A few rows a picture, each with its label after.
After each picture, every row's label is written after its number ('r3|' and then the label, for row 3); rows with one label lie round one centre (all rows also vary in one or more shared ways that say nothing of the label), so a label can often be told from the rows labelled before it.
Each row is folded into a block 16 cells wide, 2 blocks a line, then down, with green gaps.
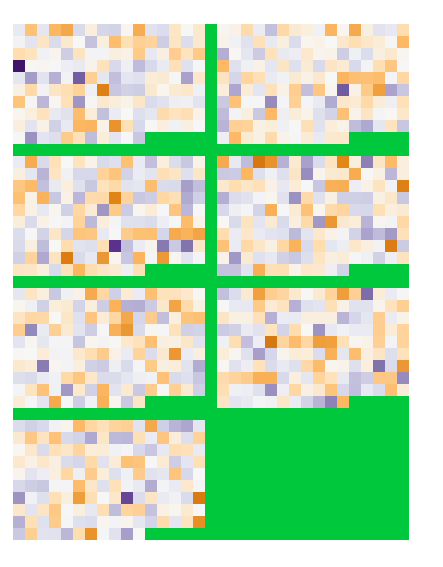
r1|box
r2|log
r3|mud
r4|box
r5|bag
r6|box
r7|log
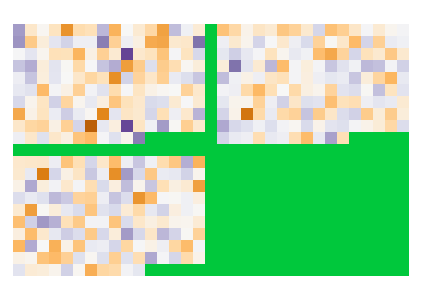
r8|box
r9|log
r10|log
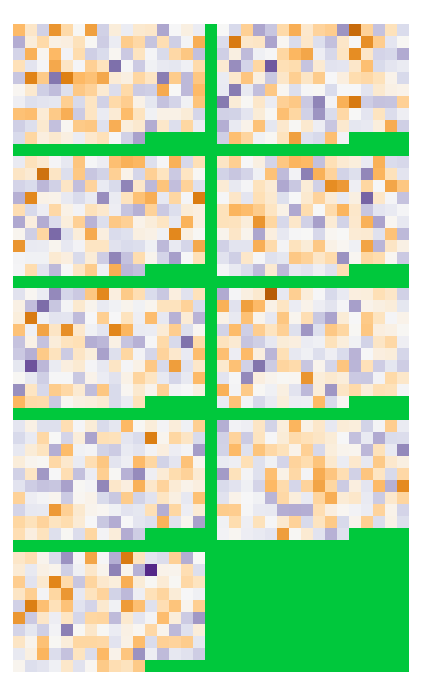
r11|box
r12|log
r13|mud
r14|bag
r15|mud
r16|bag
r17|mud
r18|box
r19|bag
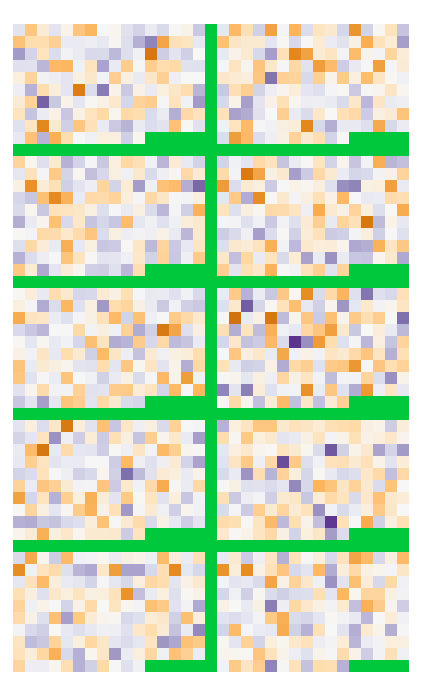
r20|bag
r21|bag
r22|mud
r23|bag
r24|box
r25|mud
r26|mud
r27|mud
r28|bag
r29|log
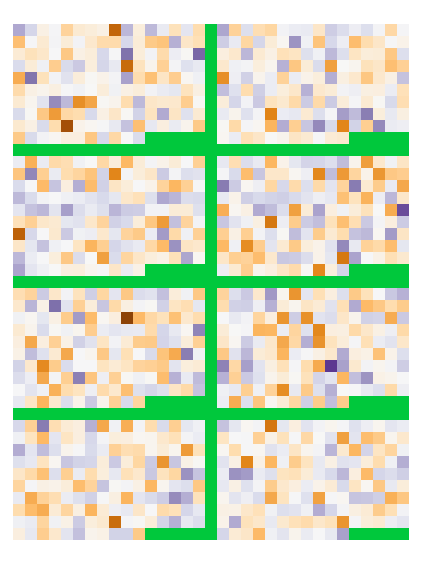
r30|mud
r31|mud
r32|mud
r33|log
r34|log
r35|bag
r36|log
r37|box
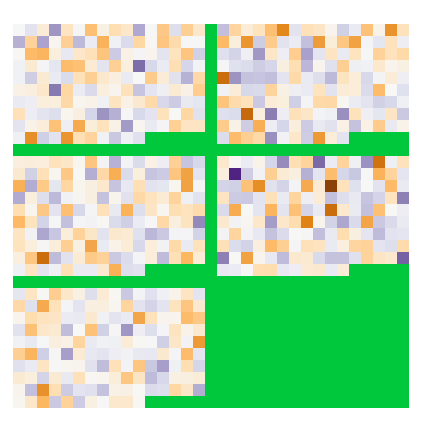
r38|box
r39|log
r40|bag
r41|bag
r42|bag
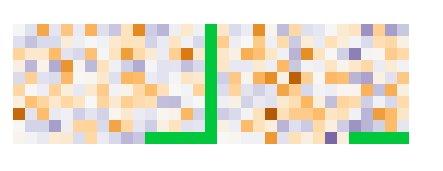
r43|box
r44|bag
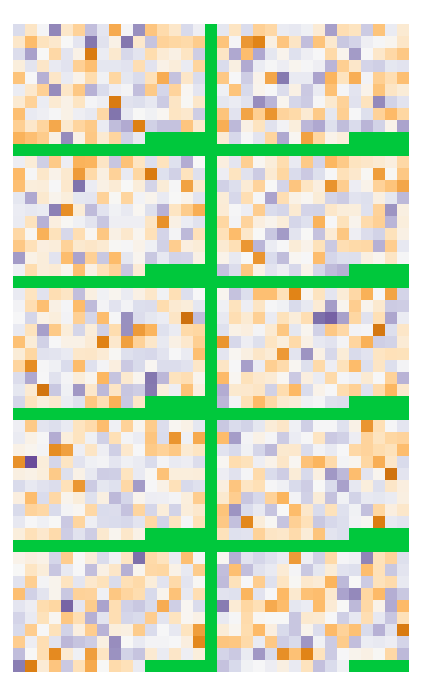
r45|log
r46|bag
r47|mud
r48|log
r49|bag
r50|box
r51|log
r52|bag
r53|log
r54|box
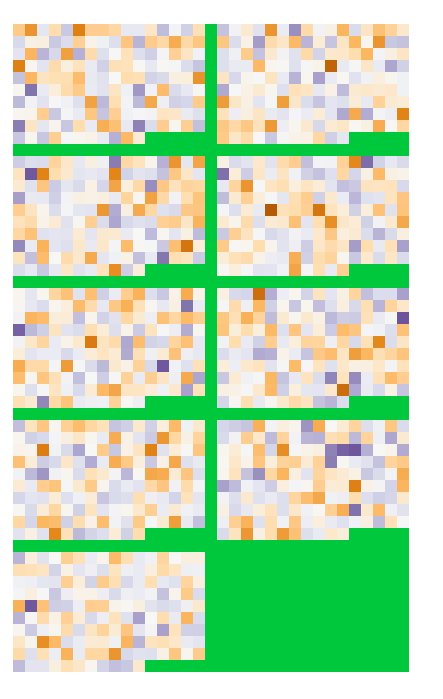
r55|log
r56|mud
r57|bag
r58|box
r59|box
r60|mud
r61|bag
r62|box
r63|box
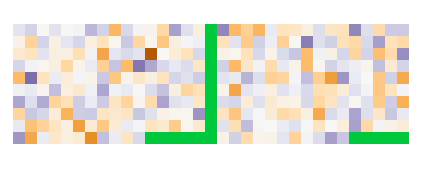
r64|box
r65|mud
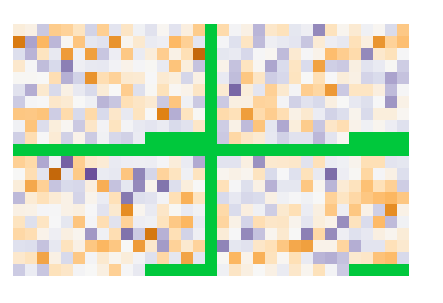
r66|log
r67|log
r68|bag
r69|bag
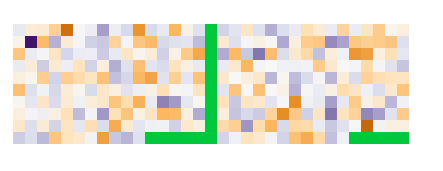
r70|box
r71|mud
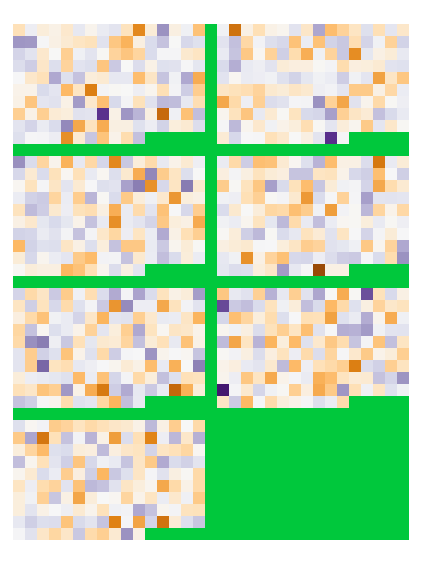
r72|box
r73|mud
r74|box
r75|bag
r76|bag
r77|box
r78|mud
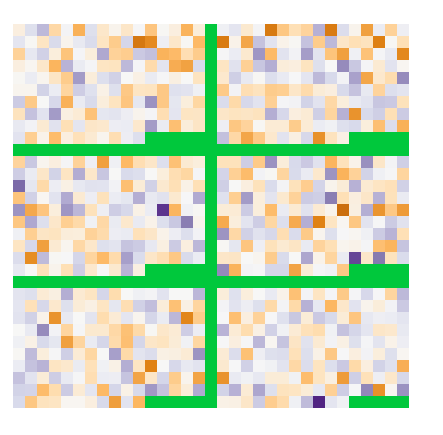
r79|log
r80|log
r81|log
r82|log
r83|bag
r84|box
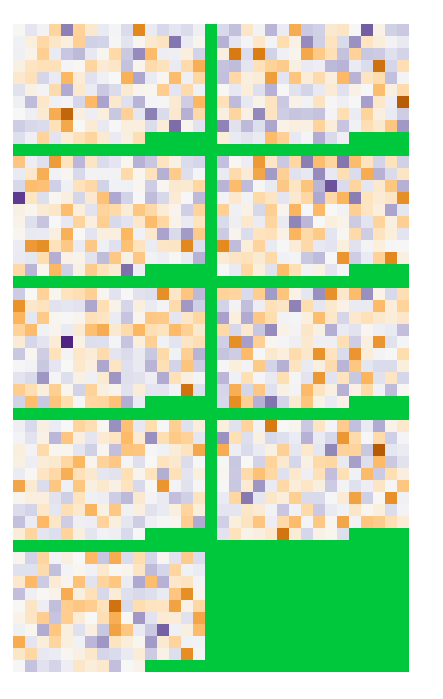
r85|mud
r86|box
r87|box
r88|box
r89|bag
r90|log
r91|bag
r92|box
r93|box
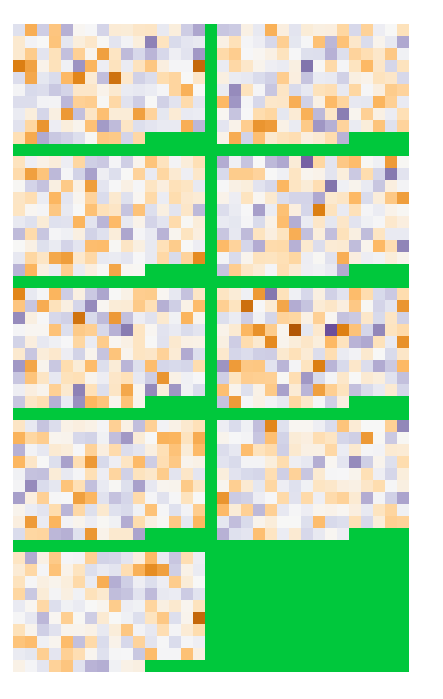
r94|bag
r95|mud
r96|log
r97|box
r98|log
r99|log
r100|log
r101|box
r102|box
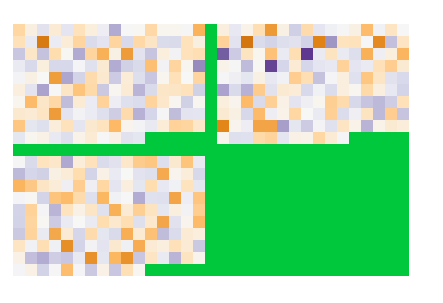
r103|log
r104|log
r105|box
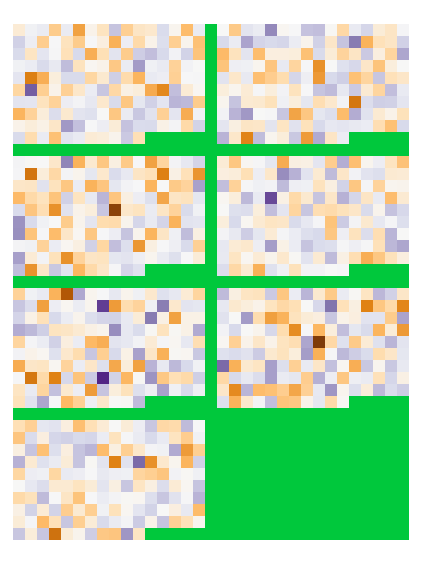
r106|log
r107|bag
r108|log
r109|log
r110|box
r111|log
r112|bag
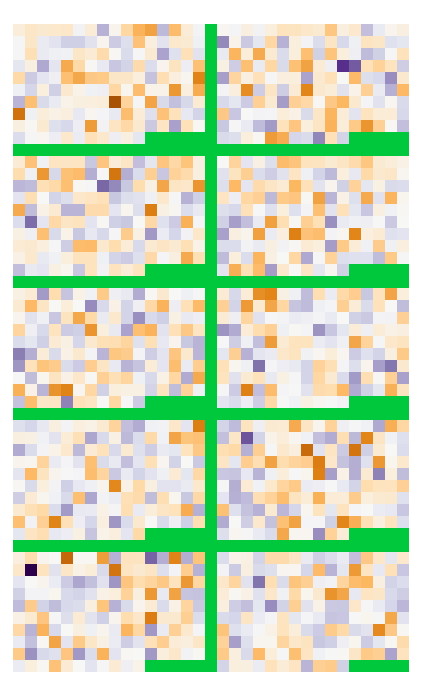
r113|box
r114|box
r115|log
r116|log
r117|log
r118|box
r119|log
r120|box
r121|mud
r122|mud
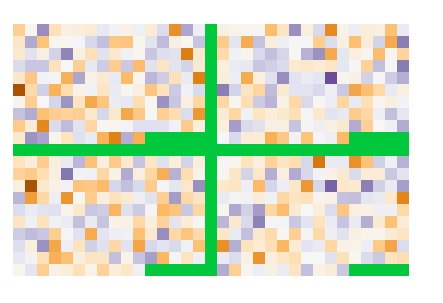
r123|bag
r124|mud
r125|mud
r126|box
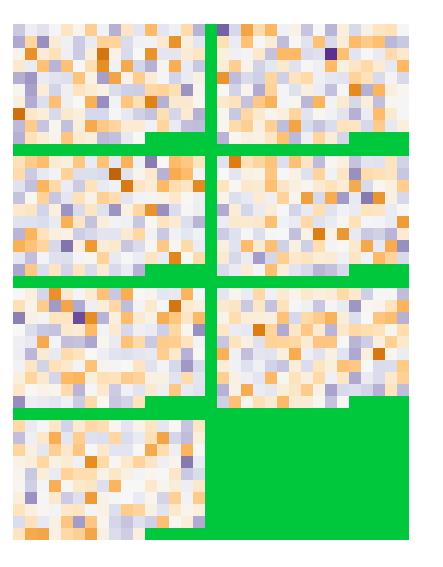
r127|box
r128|box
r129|log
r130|box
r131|log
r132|bag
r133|mud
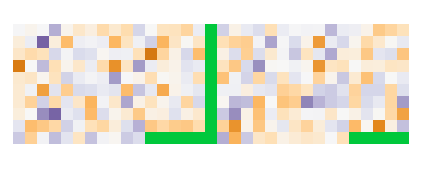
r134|bag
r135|bag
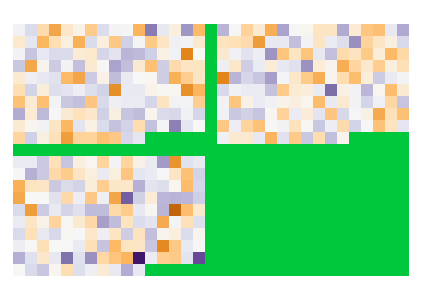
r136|mud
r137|bag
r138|bag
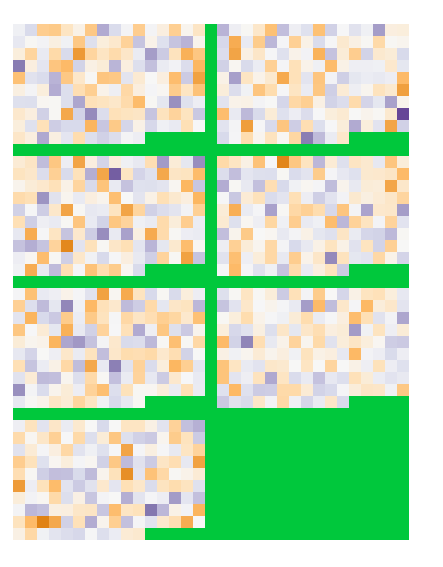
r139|box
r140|box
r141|bag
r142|log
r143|mud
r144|box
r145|bag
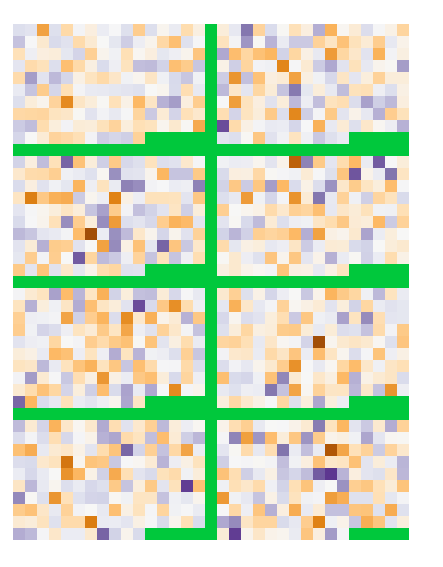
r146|box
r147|log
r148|mud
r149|box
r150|bag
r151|box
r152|box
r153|mud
